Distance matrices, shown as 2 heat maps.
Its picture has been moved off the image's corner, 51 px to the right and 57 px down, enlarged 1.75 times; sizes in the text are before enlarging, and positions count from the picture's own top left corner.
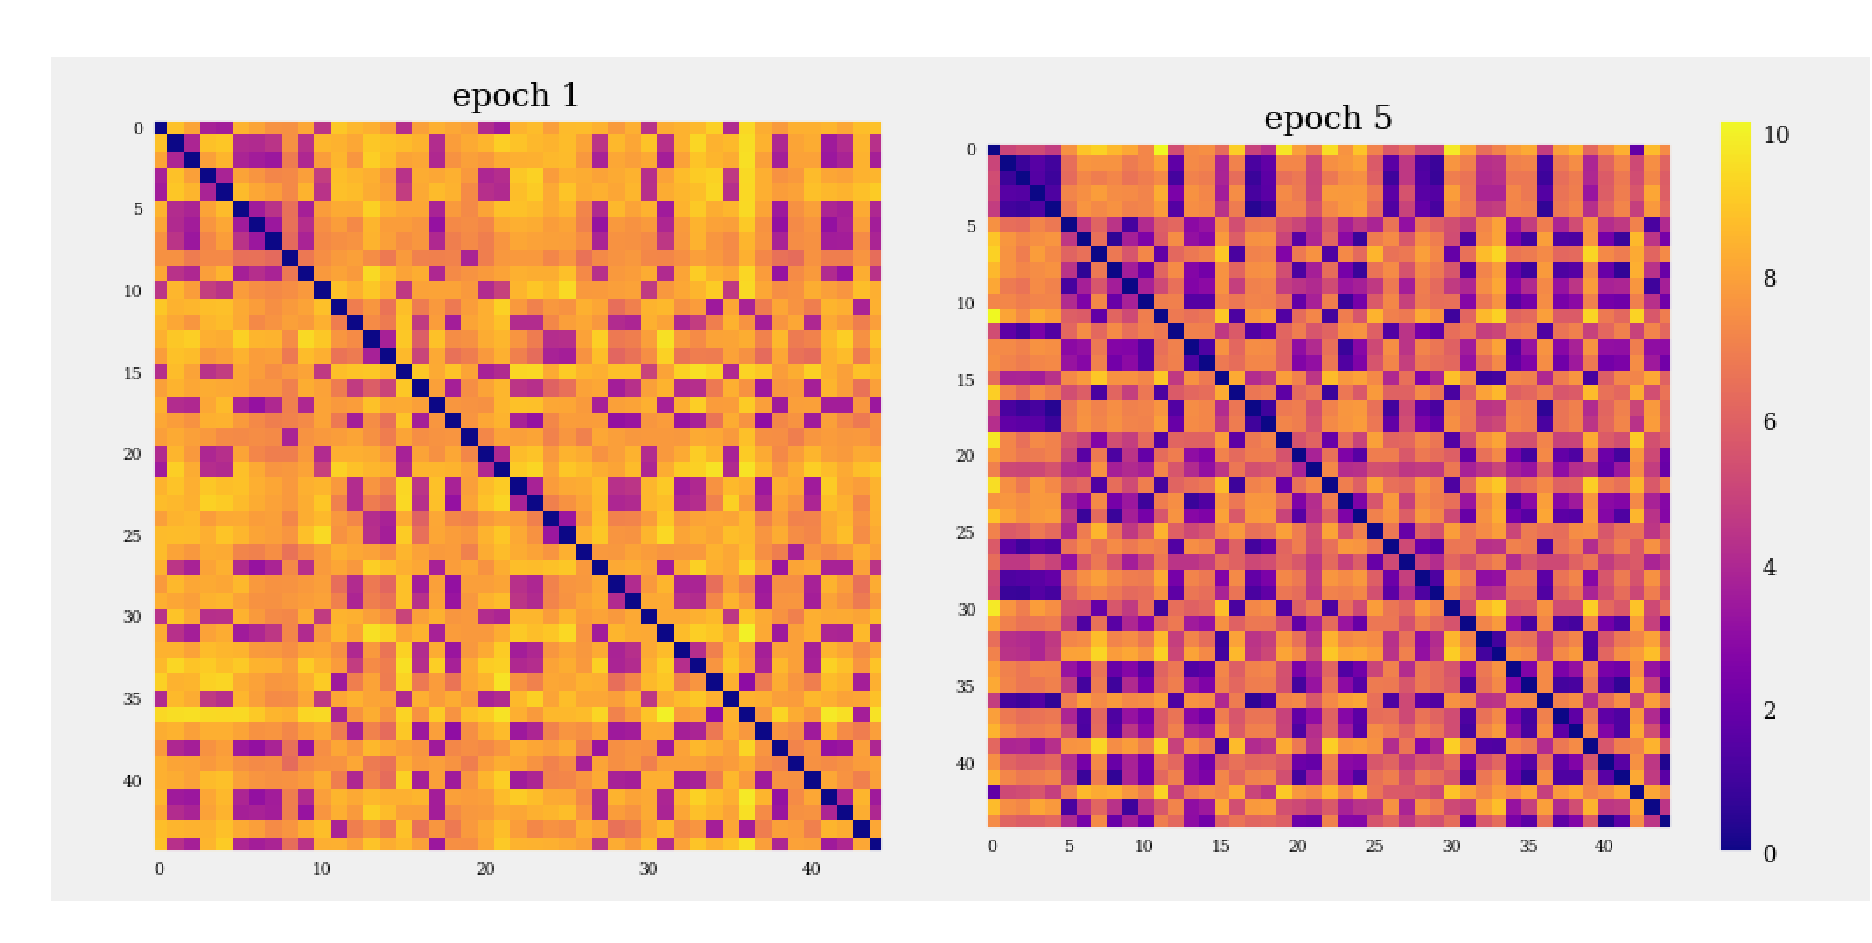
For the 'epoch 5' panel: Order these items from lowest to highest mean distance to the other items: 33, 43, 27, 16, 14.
14, 27, 43, 16, 33
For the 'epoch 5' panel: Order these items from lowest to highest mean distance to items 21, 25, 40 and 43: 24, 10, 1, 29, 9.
9, 10, 24, 29, 1
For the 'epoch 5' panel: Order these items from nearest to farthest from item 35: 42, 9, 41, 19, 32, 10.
41, 10, 9, 19, 32, 42
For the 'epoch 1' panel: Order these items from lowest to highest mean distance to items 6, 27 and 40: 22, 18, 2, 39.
2, 18, 22, 39
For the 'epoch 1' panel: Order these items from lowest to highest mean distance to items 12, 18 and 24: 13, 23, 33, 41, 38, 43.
23, 33, 13, 43, 38, 41
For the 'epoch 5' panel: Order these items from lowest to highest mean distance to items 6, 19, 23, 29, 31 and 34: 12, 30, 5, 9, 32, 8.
8, 9, 5, 30, 12, 32
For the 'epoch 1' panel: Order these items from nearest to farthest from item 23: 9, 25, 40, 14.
40, 14, 25, 9
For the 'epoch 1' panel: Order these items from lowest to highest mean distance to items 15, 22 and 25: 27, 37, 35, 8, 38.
37, 35, 8, 38, 27
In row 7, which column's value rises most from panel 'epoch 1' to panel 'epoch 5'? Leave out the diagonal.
42
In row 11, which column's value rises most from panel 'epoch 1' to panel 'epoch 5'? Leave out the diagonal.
36
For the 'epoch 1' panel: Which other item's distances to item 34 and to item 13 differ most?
36
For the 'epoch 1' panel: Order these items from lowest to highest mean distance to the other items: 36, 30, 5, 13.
5, 30, 13, 36
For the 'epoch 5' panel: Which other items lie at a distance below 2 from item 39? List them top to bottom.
15, 32, 33
